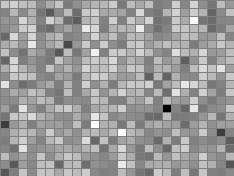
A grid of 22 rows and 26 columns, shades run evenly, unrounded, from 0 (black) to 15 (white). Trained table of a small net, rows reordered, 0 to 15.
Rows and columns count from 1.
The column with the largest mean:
11
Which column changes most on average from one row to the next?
19
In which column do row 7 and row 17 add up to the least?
25
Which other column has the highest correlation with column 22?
17
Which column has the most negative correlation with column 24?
22
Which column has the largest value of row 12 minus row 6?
8
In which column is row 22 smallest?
1
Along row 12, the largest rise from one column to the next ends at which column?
20
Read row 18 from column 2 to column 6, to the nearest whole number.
11 12 9 8 11
